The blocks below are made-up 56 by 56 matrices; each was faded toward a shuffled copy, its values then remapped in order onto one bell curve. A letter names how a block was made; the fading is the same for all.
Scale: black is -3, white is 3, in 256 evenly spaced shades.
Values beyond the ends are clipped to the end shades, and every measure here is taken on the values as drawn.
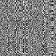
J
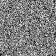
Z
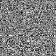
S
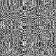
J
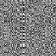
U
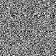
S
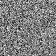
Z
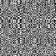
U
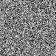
Z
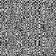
J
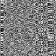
U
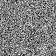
Z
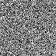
Z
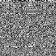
S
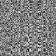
J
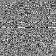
S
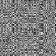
U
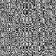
U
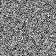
Z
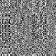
J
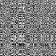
U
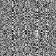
J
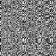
U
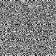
S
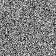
Z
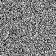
Z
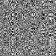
J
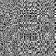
U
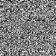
S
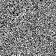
Z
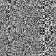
J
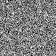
Z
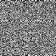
S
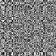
U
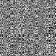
J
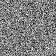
Z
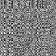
U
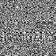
S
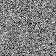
Z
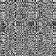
U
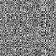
J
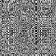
U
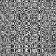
U
